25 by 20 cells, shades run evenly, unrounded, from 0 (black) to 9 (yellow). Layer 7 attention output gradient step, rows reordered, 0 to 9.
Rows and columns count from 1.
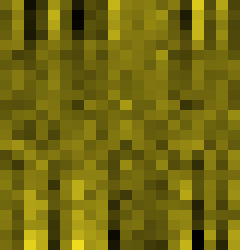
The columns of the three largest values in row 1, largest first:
17, 10, 19
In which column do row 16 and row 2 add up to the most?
5
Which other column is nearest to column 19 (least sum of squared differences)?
13
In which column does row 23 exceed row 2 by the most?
7
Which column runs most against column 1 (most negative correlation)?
14
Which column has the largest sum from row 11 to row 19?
8
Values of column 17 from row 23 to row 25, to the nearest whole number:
2 0 0
